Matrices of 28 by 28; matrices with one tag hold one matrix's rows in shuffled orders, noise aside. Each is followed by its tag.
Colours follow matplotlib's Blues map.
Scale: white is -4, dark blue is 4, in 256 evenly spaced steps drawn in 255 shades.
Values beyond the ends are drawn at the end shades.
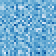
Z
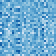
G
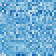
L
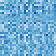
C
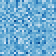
Z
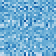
C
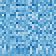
L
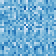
C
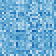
L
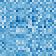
L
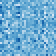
G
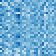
G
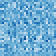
C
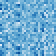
G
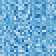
Z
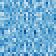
C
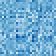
L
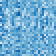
G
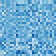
L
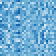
G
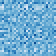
C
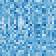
Z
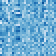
G
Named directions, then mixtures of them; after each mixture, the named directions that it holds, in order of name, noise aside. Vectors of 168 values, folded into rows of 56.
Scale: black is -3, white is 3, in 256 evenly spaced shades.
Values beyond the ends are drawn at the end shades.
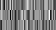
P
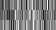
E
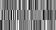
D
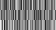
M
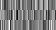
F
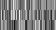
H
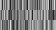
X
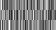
F, X.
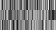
X.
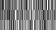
E.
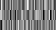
D, P.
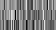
E, H.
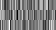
F.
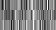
E.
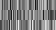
D, X.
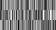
D, P, X.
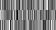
F.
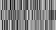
M, X.
